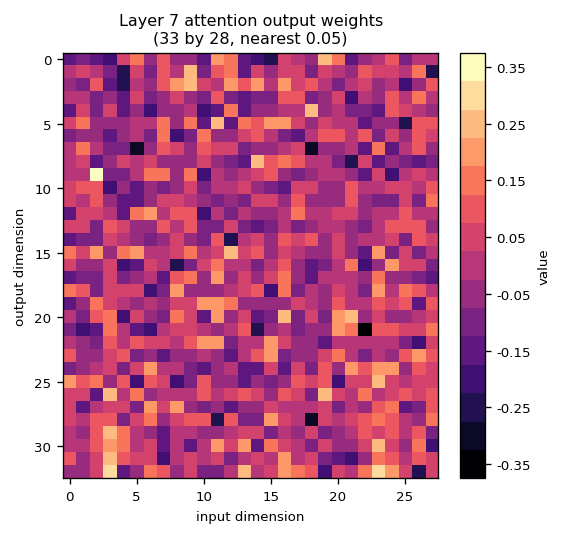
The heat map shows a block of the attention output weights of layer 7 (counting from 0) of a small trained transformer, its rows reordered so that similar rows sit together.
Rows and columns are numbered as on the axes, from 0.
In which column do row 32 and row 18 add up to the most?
23
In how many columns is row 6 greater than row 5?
8
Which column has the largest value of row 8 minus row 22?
14
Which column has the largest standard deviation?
3
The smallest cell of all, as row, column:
21, 22
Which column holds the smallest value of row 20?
4
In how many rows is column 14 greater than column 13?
15
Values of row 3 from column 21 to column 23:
-0.2 0 -0.05
